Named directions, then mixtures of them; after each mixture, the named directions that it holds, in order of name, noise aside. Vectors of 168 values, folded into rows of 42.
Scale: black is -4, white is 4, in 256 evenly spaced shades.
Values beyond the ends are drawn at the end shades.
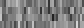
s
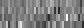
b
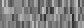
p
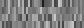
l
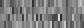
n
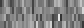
n.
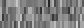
s.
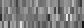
b, s.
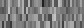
l.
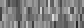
s.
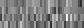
b, n, s.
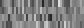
l, n.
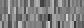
b, l.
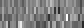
b.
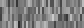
b, s.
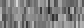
s.
